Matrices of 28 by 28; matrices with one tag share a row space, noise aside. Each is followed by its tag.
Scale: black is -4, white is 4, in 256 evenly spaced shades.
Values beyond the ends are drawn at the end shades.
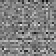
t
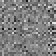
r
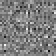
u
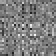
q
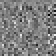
r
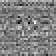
t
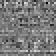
t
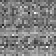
t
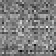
t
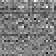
t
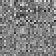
u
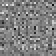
q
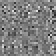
r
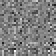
r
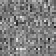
u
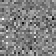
q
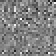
r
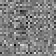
u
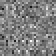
q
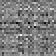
t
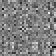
r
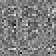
r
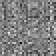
r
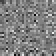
q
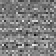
t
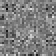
q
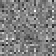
q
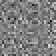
r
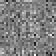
q
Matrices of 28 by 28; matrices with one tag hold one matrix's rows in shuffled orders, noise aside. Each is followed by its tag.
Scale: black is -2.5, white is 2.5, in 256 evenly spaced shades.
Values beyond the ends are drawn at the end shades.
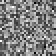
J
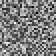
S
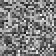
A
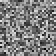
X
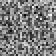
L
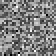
A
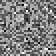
X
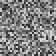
L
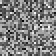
L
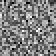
S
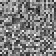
A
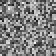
J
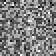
J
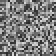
X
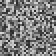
J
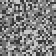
J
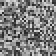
A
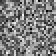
J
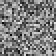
A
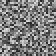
S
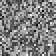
S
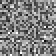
L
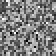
J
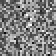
J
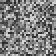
J
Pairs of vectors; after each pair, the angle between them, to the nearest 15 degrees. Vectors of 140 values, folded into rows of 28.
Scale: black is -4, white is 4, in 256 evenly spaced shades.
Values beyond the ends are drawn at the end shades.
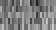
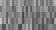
105 degrees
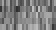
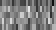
90 degrees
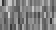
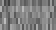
120 degrees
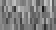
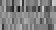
105 degrees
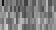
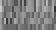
75 degrees
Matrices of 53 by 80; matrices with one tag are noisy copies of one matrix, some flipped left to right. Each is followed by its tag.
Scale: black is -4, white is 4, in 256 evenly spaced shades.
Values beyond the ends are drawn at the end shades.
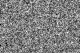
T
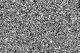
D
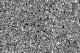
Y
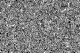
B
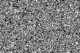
B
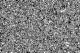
B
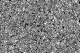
Y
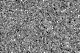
B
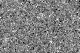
D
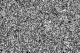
B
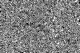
Y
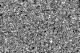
D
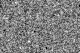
D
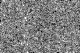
Y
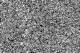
Y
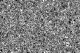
B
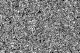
B
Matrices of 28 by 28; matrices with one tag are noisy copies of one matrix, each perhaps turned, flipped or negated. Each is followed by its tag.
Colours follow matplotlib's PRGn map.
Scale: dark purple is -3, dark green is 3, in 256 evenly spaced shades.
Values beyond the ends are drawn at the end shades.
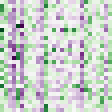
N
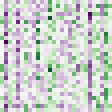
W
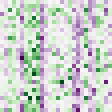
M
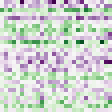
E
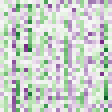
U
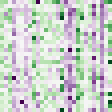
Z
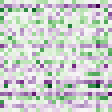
U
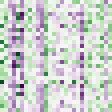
N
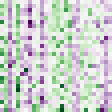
E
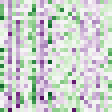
Z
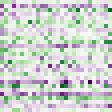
U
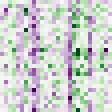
M
